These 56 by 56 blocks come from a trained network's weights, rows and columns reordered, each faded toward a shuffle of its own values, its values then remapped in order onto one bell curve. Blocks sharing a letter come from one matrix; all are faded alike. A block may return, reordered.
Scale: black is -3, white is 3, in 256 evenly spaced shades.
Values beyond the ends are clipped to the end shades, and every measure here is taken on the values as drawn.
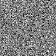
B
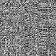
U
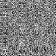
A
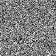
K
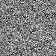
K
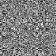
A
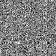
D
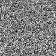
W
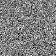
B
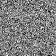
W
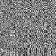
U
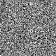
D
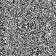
D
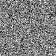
K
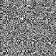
U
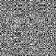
A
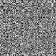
A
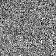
B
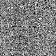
D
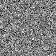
W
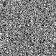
D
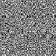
A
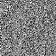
B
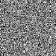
B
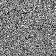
K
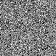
W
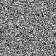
B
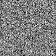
D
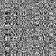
U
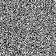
D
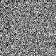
B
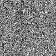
D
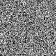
W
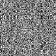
U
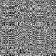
U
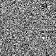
B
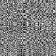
U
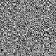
A
